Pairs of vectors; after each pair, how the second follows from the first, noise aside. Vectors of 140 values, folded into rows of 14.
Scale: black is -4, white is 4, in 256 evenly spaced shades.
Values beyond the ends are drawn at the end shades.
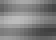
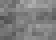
wrapped around, shrunk.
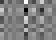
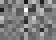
negated.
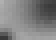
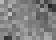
partly zeroed.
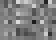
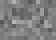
wrapped around, shrunk.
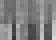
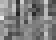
wrapped around.
